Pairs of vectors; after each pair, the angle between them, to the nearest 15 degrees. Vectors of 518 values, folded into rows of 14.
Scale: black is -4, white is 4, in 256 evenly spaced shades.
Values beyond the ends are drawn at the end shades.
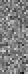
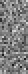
105 degrees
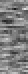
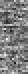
45 degrees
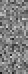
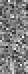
120 degrees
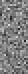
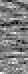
105 degrees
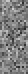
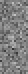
120 degrees
